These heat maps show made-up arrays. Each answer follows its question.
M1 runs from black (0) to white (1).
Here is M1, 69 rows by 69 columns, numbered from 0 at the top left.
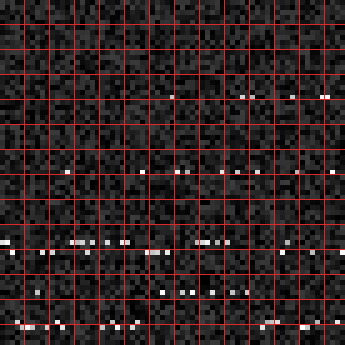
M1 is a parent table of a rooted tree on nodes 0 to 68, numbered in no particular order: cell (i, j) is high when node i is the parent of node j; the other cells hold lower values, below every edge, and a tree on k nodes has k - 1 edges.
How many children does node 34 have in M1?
9
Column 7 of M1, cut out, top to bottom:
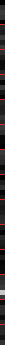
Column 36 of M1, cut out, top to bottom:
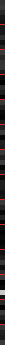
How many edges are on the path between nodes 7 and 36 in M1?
2
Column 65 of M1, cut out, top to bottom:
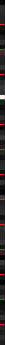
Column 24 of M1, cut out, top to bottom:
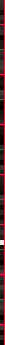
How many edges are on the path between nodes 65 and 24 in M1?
3
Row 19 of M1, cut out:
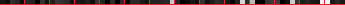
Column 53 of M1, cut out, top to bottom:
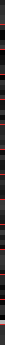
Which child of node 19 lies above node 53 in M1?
64
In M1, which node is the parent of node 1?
48
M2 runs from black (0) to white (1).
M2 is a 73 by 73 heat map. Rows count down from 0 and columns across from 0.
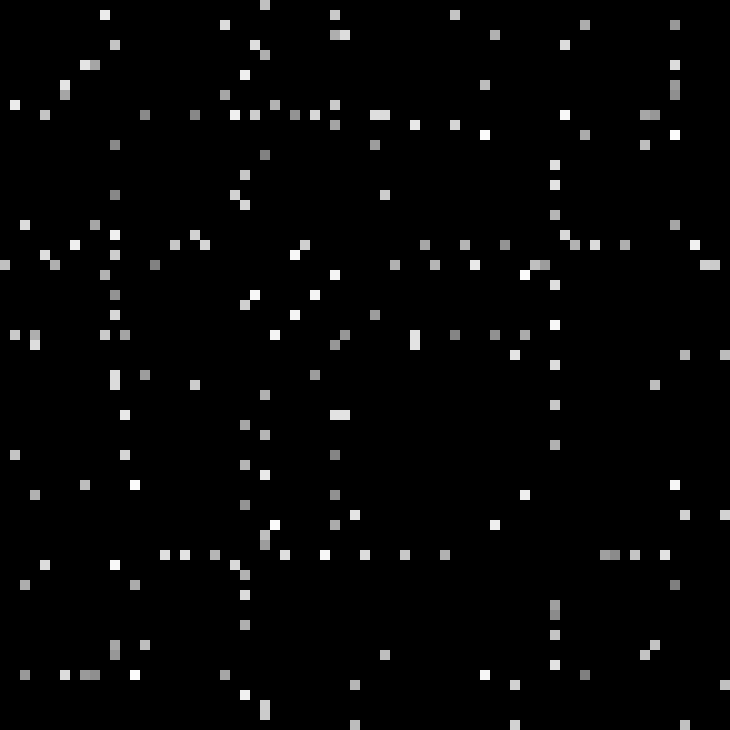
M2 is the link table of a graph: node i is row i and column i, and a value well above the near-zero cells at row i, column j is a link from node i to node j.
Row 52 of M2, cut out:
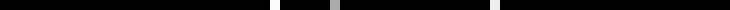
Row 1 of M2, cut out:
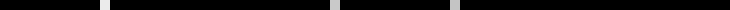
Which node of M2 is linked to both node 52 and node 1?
node 33
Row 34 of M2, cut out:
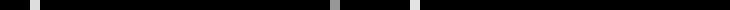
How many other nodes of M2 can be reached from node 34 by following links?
10
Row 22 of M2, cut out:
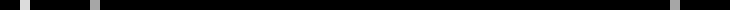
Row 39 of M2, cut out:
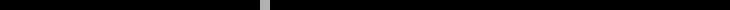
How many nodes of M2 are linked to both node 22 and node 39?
0
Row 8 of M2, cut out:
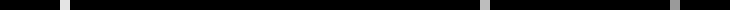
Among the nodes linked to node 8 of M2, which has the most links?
node 67
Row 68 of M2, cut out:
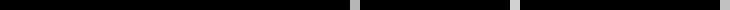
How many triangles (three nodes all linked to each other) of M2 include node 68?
3
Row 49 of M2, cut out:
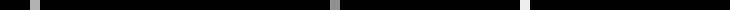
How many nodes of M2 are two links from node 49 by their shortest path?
7
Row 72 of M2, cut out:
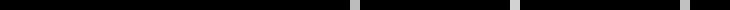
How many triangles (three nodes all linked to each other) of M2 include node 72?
3
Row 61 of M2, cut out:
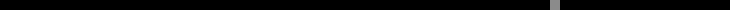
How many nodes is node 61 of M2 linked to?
1
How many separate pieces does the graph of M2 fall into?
7
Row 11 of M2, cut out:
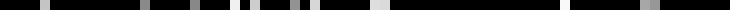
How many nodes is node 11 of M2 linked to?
12
